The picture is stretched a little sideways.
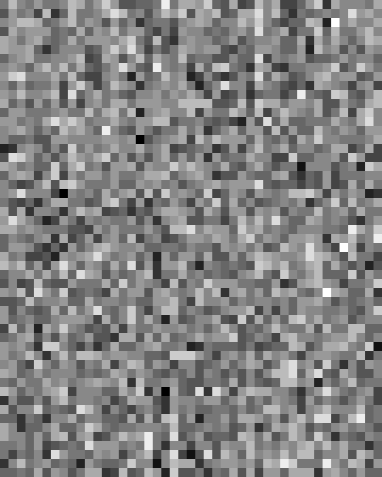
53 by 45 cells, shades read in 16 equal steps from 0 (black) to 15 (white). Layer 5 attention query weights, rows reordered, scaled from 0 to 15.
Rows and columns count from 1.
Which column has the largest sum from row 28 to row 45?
8
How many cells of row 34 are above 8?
11
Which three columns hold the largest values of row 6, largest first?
16, 14, 38
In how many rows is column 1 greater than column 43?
24
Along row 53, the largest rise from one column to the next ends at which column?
21
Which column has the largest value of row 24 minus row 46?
20
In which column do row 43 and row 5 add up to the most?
15
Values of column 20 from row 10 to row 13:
9 7 8 10
